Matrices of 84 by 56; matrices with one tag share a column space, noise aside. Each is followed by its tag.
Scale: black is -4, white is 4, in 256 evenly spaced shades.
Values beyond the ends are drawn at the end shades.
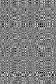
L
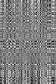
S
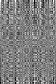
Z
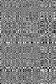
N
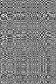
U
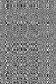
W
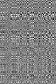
U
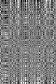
Z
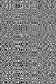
W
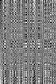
S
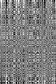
Z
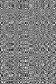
W
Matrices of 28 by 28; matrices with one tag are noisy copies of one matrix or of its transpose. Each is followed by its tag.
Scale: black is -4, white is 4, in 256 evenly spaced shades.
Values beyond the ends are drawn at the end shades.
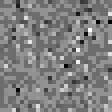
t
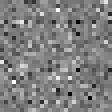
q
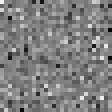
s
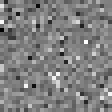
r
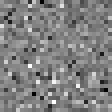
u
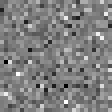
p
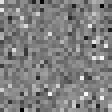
s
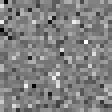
r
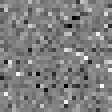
p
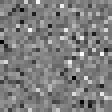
u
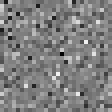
r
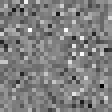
u
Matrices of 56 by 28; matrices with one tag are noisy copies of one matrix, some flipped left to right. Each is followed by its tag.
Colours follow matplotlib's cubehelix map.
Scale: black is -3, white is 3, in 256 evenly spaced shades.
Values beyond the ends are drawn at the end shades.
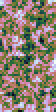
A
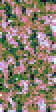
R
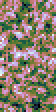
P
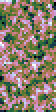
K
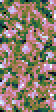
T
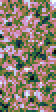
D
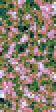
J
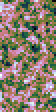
J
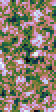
A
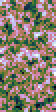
P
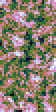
A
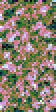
T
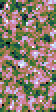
K
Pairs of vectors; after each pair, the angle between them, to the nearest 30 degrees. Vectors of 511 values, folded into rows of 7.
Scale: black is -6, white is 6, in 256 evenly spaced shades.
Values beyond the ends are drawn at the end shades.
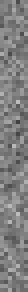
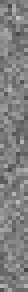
60 degrees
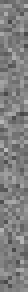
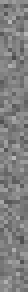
150 degrees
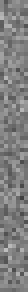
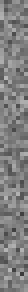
30 degrees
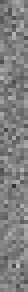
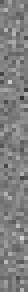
90 degrees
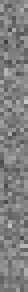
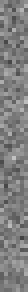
30 degrees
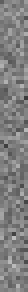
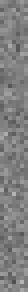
90 degrees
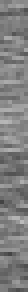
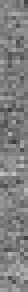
120 degrees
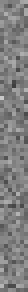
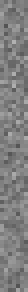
120 degrees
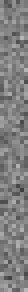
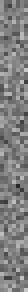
30 degrees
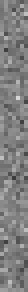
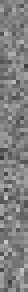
120 degrees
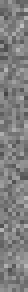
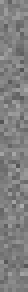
120 degrees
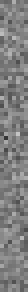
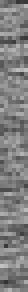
60 degrees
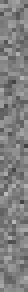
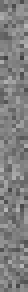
120 degrees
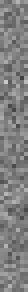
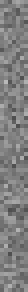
30 degrees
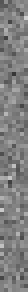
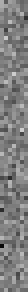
150 degrees
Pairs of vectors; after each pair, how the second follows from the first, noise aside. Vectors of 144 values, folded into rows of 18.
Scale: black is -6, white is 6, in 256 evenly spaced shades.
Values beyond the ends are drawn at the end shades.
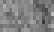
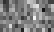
wrapped around, negated, scaled up.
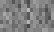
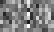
negated, scaled up.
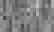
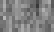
negated.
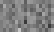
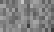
wrapped around.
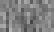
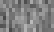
negated.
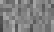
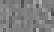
reversed, partly zeroed.
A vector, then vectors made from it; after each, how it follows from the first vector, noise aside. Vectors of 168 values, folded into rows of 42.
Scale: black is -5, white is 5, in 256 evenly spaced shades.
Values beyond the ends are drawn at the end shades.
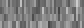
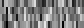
reversed, negated, scaled up.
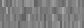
wrapped around, shrunk.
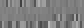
negated, partly zeroed.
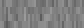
reversed, negated, shrunk.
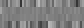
negated, partly zeroed.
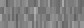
wrapped around, shrunk.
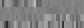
reversed, negated, partly zeroed.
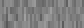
reversed, negated, shrunk.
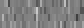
wrapped around, partly zeroed.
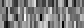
reversed, negated, scaled up.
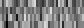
reversed, negated, scaled up.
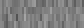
reversed, negated, shrunk.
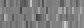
wrapped around, partly zeroed.
